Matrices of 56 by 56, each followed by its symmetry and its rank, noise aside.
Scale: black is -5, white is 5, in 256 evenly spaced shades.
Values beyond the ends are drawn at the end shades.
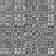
symmetric, rank two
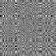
antisymmetric, rank two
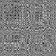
symmetric, rank four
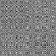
symmetric, rank three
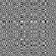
no symmetry, rank two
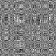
no symmetry, rank two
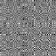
antisymmetric, rank four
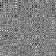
no symmetry, rank four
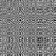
symmetric, rank three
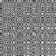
symmetric, rank two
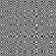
antisymmetric, rank two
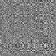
no symmetry, rank four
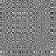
no symmetry, rank two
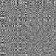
antisymmetric, rank four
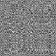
antisymmetric, rank four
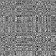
antisymmetric, rank four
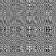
antisymmetric, rank two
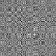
symmetric, rank four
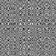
no symmetry, rank three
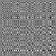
no symmetry, rank two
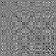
symmetric, rank three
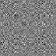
symmetric, rank four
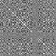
symmetric, rank four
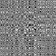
no symmetry, rank three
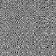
no symmetry, rank four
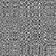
no symmetry, rank four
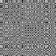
symmetric, rank two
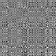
no symmetry, rank four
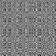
no symmetry, rank two
